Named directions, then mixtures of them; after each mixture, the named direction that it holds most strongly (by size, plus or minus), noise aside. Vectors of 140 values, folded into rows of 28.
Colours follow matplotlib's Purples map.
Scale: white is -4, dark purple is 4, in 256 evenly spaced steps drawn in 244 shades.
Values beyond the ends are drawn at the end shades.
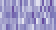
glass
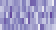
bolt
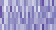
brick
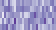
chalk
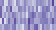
brick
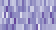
chalk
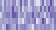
glass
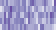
bolt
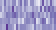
glass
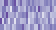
brick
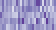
glass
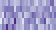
chalk
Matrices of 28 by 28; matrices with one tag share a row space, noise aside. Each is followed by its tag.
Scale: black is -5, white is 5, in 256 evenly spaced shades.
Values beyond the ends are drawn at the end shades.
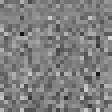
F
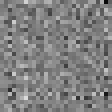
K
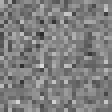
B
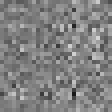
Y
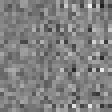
Y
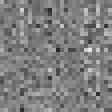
F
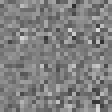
Y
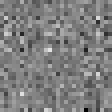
F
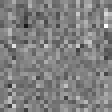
K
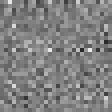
K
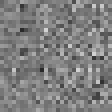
Y
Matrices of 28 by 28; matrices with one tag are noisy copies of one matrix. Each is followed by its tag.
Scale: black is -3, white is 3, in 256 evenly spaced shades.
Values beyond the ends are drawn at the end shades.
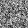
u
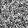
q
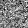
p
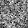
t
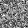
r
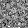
r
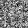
p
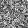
t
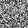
r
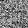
u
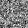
q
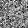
p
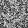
t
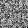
u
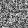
u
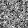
t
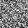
r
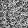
p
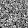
u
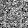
p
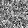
q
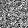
p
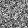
r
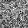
r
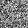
q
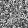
u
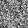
t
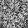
t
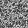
q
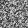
p
